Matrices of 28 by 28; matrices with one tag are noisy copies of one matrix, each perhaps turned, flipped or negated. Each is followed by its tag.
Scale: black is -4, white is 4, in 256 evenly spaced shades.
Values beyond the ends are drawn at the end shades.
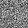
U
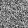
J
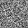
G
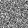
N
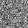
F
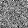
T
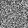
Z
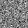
F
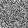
T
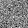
Z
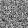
J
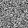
U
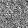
J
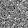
F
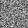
U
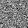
N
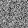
N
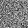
Z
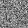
U
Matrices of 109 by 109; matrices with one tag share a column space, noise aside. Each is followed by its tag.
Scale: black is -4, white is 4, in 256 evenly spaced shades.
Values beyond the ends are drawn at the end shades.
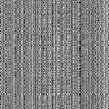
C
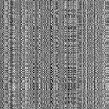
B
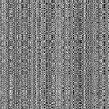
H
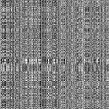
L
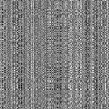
B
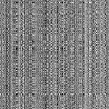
C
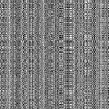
H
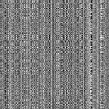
H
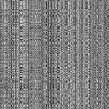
B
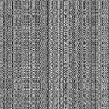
B
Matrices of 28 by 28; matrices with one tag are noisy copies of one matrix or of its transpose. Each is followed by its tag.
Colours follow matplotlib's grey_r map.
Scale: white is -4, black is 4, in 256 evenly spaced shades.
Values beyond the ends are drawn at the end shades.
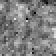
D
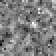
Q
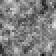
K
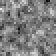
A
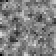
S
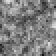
K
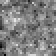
D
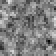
A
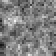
D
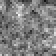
D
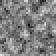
Q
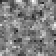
S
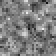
Q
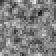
S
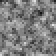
S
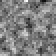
Q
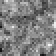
K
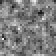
S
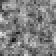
S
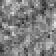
K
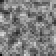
S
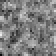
S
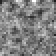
S
